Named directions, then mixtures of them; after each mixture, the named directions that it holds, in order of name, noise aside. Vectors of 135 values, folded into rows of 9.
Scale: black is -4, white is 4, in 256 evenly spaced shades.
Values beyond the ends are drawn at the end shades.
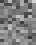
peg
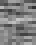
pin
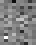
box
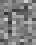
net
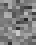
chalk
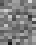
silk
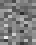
box, net, silk.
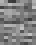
box, pin.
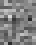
net, pin, silk.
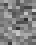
chalk.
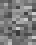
chalk.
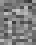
net, silk.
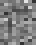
net, peg.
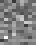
box, net, peg.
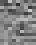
peg, pin.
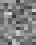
chalk.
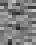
chalk, pin, silk.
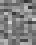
net, pin.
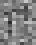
net.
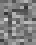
net.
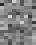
peg, pin, silk.
